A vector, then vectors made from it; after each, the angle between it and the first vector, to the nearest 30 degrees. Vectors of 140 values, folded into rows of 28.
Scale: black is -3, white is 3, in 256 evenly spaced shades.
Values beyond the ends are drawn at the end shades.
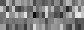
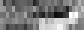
60 degrees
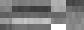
90 degrees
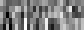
120 degrees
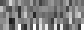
60 degrees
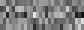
150 degrees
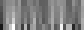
90 degrees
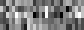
30 degrees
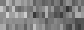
30 degrees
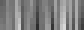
90 degrees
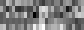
30 degrees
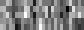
60 degrees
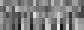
120 degrees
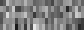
30 degrees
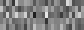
30 degrees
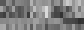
60 degrees
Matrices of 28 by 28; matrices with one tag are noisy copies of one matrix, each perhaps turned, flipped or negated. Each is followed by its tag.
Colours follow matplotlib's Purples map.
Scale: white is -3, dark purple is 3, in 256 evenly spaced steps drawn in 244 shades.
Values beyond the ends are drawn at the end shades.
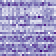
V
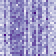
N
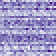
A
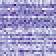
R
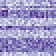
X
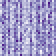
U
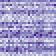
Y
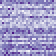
R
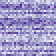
Y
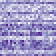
V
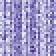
A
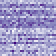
R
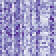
V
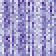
Y
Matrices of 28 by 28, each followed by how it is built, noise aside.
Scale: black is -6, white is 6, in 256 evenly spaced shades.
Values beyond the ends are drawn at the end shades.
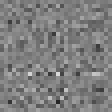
low rank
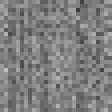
blocks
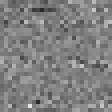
uneven rows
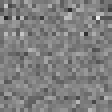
uneven rows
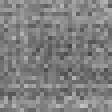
blocks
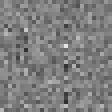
uneven columns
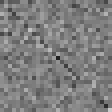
diagonal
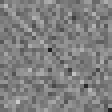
diagonal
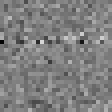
uneven rows
